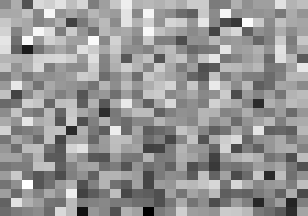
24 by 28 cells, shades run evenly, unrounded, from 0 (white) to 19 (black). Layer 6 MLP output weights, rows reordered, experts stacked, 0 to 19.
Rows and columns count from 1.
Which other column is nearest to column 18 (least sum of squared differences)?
13
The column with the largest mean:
25
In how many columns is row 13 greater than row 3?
20
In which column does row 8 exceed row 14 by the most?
19
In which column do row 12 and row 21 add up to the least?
3
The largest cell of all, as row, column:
24, 14
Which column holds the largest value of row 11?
2
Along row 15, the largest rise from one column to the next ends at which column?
7
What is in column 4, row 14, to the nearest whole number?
6
